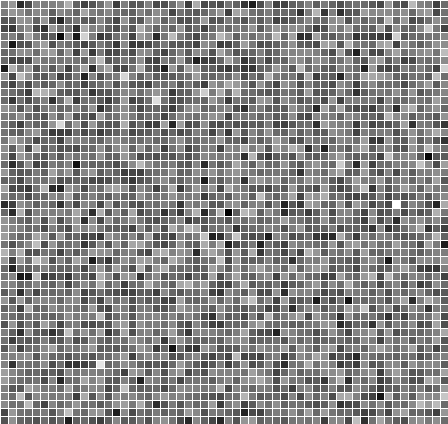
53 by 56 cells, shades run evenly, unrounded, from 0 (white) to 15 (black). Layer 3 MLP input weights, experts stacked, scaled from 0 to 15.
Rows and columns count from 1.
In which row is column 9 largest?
53
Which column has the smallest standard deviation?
19
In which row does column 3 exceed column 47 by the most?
35
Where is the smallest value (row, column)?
26, 50
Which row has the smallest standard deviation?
43
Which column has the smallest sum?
16
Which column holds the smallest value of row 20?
49
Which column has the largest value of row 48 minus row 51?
18
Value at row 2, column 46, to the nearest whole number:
6
